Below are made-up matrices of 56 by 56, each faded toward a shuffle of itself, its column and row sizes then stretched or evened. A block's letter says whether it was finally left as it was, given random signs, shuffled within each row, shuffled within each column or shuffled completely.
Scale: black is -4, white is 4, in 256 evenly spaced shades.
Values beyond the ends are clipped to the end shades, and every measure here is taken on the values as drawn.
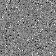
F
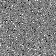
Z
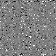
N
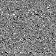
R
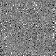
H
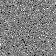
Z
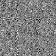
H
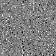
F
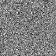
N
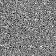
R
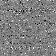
R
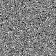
Z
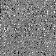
N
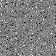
N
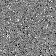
Z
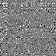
H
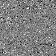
R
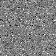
R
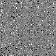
N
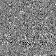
N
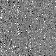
F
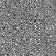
H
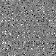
H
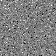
Z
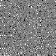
H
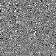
N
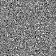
F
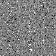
F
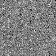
F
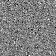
Z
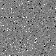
R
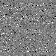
R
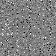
F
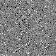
F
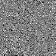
H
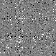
N
